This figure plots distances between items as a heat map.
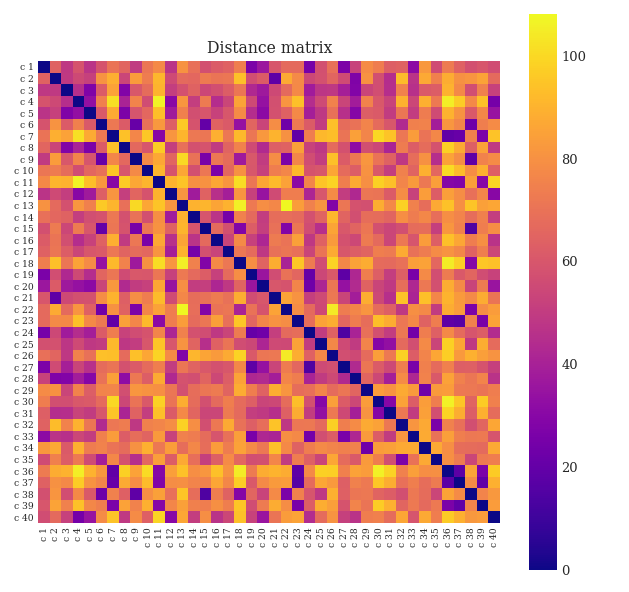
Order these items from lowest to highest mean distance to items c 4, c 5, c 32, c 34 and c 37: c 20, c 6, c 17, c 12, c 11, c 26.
c 20, c 12, c 6, c 17, c 11, c 26
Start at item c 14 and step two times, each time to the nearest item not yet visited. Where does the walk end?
c 12
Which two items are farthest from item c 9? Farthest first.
c 13, c 26
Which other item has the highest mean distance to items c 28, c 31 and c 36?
c 18
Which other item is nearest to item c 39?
c 37
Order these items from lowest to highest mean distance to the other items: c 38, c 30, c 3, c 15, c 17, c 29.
c 3, c 15, c 38, c 17, c 30, c 29
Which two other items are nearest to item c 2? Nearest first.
c 21, c 28
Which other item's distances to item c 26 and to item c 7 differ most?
c 36
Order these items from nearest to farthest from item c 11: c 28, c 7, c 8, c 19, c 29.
c 7, c 19, c 29, c 28, c 8
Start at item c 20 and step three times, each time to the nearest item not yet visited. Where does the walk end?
c 19
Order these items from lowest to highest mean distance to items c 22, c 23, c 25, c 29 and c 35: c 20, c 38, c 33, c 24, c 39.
c 38, c 20, c 24, c 39, c 33
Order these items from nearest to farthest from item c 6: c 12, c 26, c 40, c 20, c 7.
c 20, c 12, c 7, c 40, c 26
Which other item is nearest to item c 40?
c 4
